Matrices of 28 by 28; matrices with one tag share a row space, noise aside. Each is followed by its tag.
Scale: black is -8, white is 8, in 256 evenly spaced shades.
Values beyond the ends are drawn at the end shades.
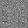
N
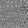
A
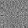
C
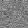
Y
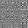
A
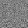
N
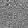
Y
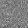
N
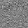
Y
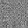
N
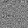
N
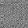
C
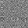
C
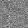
Y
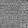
A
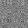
N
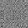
C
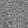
Y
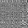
A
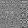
A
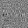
N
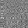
C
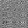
N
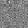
Y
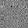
C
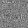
N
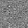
Y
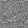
Y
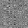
Y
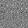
C
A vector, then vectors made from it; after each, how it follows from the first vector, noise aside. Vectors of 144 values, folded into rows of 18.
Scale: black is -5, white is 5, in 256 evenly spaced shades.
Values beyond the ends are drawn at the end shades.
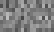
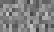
reversed.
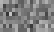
reversed, negated.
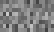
reversed.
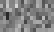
negated.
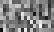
wrapped around, scaled up.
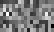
reversed, scaled up.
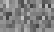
negated.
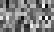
scaled up.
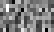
wrapped around, scaled up.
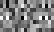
scaled up.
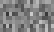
reversed, negated.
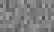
shrunk.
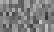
reversed, negated.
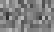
negated.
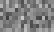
negated.
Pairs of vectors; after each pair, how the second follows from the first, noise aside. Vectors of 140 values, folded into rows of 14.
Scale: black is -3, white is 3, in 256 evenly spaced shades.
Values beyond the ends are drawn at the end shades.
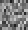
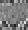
partly zeroed.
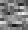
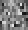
sign-scrambled.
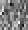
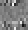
wrapped around, partly zeroed.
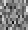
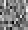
sign-scrambled.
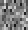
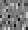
wrapped around, partly zeroed.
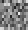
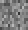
negated, shrunk.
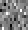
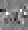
partly zeroed.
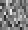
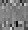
wrapped around, negated, partly zeroed.
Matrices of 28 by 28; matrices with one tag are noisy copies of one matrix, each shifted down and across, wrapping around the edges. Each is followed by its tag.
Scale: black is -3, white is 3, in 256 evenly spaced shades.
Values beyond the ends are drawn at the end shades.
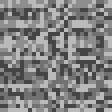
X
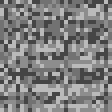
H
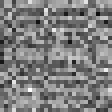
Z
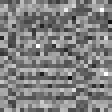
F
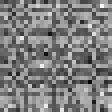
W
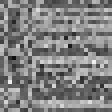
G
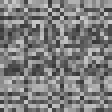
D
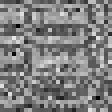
X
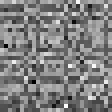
W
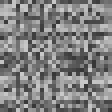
H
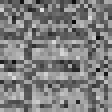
X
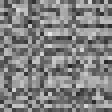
Z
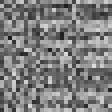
H
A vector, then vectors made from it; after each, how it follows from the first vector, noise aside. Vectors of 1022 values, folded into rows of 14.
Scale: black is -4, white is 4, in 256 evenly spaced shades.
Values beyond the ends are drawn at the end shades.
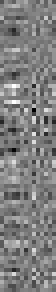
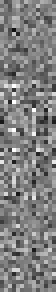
sign-scrambled.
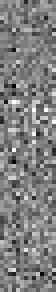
sign-scrambled.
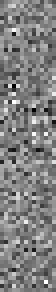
sign-scrambled.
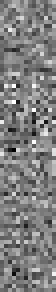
sign-scrambled.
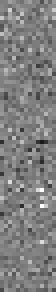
reversed, partly zeroed.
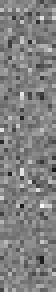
reversed, partly zeroed.
